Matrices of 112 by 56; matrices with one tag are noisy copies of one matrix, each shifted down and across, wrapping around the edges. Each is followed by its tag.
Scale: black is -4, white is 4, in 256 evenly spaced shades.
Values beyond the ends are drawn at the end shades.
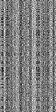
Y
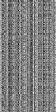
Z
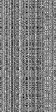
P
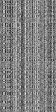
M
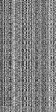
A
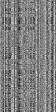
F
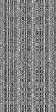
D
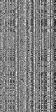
F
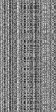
P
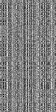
D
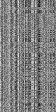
F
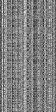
Z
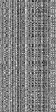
P
